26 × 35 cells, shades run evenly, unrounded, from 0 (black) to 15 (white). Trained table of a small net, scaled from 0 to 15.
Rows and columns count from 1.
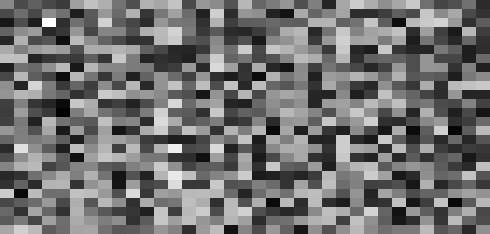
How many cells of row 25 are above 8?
17
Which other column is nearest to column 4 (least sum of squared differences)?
8
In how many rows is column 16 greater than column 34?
19
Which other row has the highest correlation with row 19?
26
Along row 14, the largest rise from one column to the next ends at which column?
12
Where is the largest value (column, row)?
4, 3
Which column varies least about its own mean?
7
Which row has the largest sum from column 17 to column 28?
25
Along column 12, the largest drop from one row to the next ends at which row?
16
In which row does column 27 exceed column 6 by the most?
14
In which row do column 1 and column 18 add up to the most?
6
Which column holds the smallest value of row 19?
24
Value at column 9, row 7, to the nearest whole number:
12
